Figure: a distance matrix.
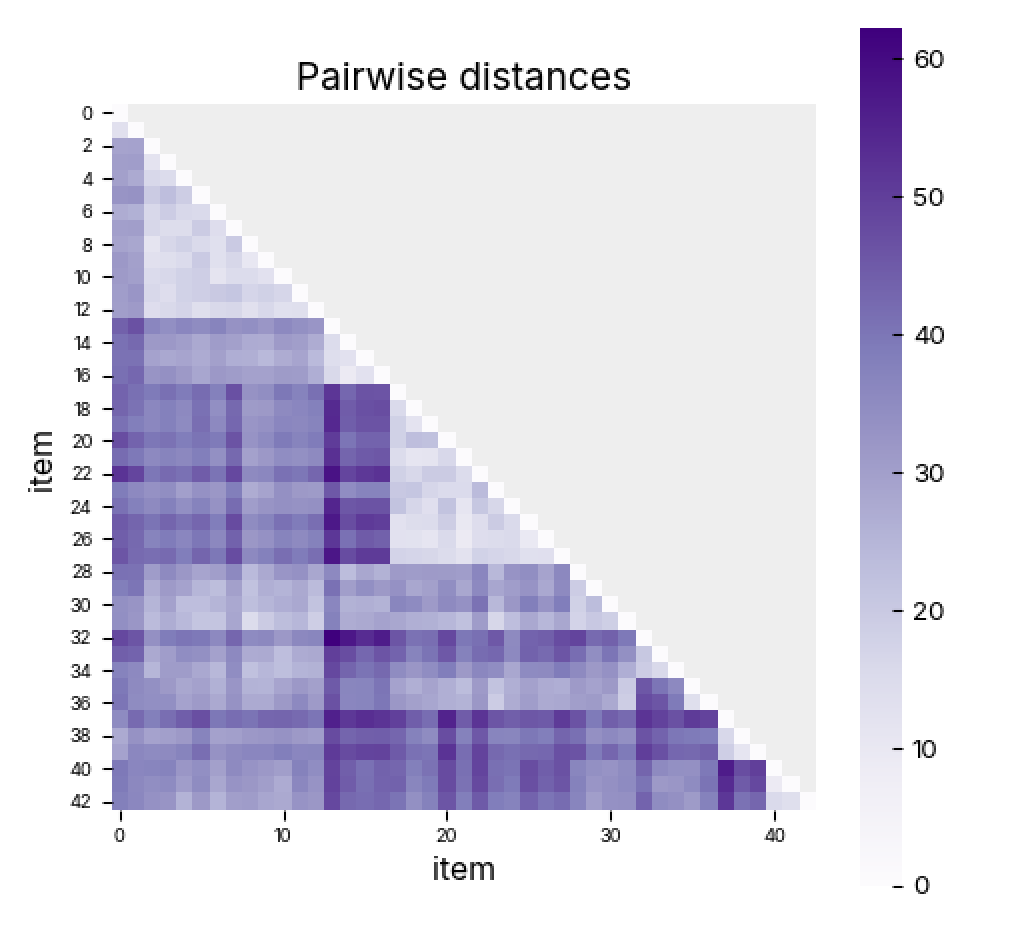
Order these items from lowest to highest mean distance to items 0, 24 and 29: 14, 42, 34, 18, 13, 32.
18, 34, 42, 14, 32, 13
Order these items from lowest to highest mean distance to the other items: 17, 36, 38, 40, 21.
21, 36, 17, 38, 40
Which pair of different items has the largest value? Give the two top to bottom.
13, 32
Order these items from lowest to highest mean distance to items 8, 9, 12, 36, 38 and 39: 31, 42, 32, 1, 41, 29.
31, 29, 1, 42, 41, 32
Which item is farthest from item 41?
37
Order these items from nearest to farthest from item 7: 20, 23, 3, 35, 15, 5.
3, 5, 15, 35, 23, 20
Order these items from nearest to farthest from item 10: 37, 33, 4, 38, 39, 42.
4, 33, 42, 38, 39, 37
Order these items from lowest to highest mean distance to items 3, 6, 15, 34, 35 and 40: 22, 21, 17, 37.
21, 17, 22, 37
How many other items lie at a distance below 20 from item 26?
10
